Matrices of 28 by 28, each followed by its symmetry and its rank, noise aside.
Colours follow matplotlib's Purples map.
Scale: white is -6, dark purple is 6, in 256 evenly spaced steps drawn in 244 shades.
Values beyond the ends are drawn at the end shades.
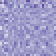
antisymmetric, rank four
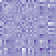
symmetric, rank three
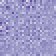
symmetric, rank four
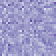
antisymmetric, rank four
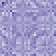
symmetric, rank three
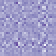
no symmetry, rank three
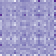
antisymmetric, rank two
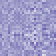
no symmetry, rank four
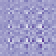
no symmetry, rank two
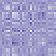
symmetric, rank two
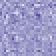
no symmetry, rank four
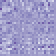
no symmetry, rank three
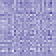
antisymmetric, rank four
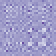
symmetric, rank three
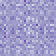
no symmetry, rank three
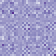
symmetric, rank four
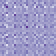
symmetric, rank two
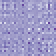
no symmetry, rank three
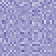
no symmetry, rank four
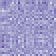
no symmetry, rank three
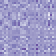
no symmetry, rank three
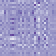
no symmetry, rank three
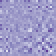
symmetric, rank three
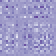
no symmetry, rank three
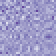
antisymmetric, rank four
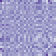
symmetric, rank three
